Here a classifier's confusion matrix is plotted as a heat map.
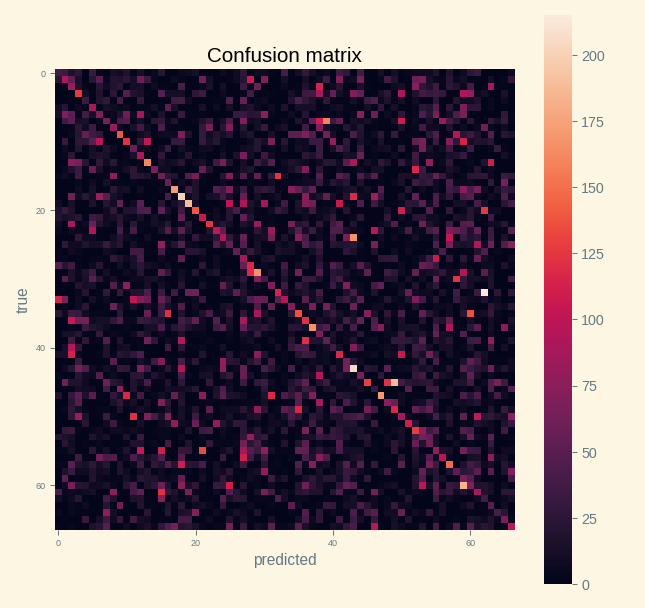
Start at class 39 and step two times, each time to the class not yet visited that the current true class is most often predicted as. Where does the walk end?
2
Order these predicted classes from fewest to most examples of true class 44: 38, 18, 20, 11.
20, 11, 18, 38
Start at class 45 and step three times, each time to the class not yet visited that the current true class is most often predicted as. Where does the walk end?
60
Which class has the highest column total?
27
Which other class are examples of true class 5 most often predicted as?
59
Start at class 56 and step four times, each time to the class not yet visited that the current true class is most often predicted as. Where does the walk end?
18
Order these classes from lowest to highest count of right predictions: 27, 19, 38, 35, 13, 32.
38, 27, 32, 35, 13, 19
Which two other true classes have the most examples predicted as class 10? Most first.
47, 31
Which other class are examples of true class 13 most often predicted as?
63
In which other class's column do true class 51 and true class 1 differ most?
28
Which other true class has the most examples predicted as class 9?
46
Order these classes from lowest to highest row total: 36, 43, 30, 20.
30, 20, 36, 43
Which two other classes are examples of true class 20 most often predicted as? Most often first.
62, 50
